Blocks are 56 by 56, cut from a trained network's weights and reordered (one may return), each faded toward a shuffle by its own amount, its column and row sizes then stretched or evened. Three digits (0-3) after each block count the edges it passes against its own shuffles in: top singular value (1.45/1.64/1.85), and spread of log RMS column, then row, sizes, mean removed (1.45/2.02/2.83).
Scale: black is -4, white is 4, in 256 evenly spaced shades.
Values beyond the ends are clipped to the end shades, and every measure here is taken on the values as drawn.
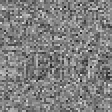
2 0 0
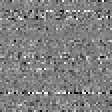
1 0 3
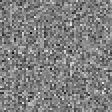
1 0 0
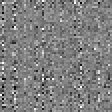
1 3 1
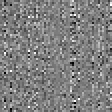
2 3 0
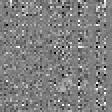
0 3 2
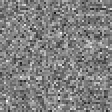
2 0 0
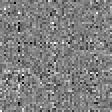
1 2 1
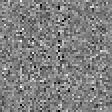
0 2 0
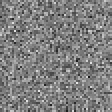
1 0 0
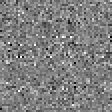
0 0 2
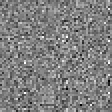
2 1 0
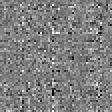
3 2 2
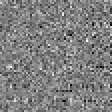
1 1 2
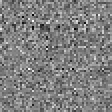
2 1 1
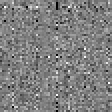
1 2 1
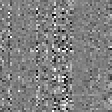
3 3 1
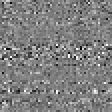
2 1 3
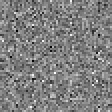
0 1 0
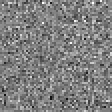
1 1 1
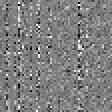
1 3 1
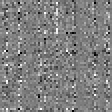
0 3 1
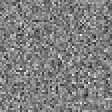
1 1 0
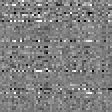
3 1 3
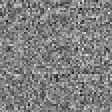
2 0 0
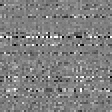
3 0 3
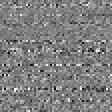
3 0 3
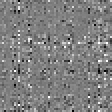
1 3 2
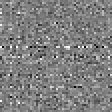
1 1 2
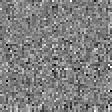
2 2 1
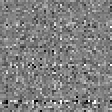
1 2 2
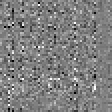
0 3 1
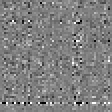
2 2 2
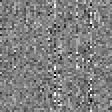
2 3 0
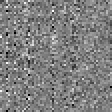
0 2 0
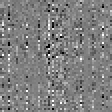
2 3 1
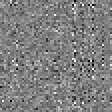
1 2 1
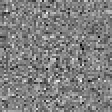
2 1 2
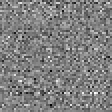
3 0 2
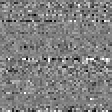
1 0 3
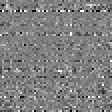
1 1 3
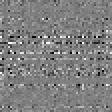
1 1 3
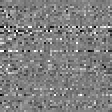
3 1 3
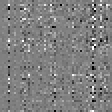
1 3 2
